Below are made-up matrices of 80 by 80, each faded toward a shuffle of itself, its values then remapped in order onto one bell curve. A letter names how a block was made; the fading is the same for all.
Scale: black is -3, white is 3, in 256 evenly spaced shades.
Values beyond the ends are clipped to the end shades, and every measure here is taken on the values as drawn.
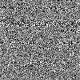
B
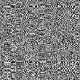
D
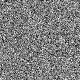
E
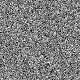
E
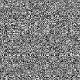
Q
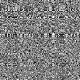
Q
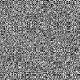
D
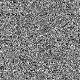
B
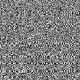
Q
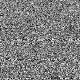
B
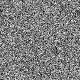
E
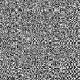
D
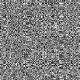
D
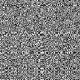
Q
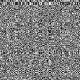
D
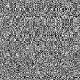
D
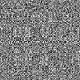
D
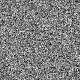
E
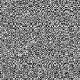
D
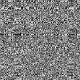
Q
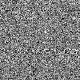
B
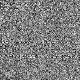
B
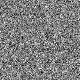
B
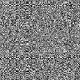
Q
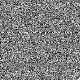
B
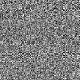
Q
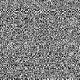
Q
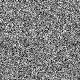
E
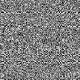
Q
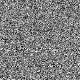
B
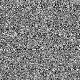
B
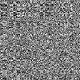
D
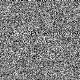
B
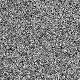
E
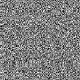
D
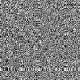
D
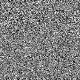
B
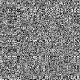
Q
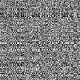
D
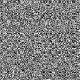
Q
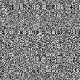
Q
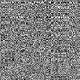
D
